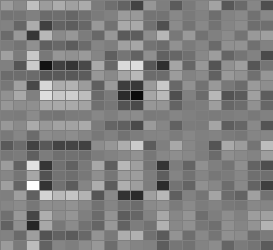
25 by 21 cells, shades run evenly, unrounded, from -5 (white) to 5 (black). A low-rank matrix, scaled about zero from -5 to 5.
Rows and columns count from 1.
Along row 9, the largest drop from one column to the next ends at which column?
4
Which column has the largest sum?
21
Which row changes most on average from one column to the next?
7
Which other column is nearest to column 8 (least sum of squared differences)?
16
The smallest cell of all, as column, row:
3, 19
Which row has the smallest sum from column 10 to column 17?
15
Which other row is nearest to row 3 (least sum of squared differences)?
24
